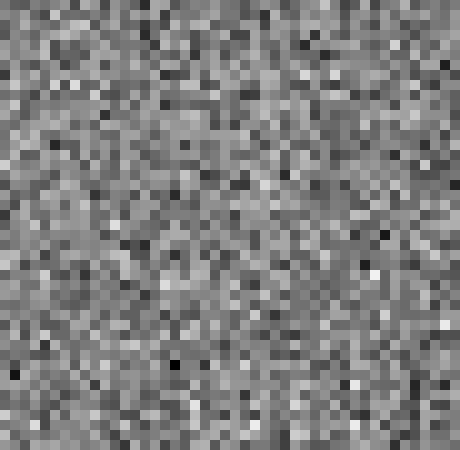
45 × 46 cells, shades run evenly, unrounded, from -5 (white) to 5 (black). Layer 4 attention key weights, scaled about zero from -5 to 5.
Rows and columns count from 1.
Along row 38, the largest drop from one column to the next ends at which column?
3
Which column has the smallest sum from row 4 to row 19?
2
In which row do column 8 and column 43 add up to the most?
15
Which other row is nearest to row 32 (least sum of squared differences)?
36
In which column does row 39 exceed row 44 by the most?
10
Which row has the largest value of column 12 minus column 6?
9
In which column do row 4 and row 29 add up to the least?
17
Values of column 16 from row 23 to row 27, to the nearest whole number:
1 1 -1 -1 0
